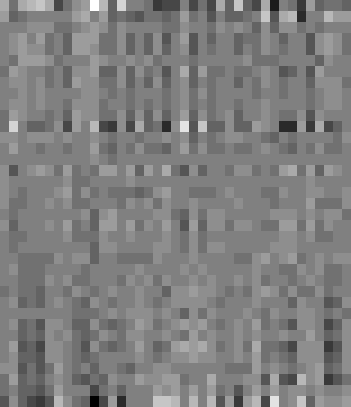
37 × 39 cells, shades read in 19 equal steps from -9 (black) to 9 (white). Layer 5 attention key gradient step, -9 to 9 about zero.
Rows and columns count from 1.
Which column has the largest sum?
21
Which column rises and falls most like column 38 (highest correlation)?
37
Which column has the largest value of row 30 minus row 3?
29
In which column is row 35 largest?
34
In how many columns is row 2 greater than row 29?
13
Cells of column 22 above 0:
17
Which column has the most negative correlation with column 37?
16
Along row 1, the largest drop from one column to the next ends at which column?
31
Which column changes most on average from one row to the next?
33
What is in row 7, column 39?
0
